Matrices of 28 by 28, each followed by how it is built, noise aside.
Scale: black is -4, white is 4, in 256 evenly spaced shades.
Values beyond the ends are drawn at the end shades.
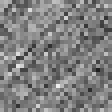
Hankel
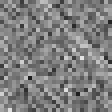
Toeplitz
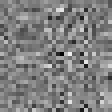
low rank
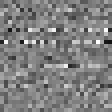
uneven rows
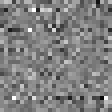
uneven rows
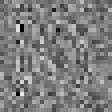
low rank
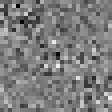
block diagonal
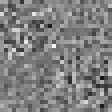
block diagonal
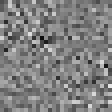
block diagonal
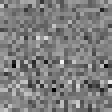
uneven rows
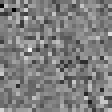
block diagonal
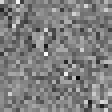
block diagonal
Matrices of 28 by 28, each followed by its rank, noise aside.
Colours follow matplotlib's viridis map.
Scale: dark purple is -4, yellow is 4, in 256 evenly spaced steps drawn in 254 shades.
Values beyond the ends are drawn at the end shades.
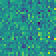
six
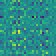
three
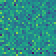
eight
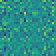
four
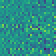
four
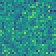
eight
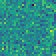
eight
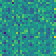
four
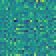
six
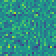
six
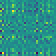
three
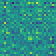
four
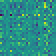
four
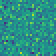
eight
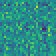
six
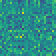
four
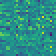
six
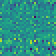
four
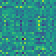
three
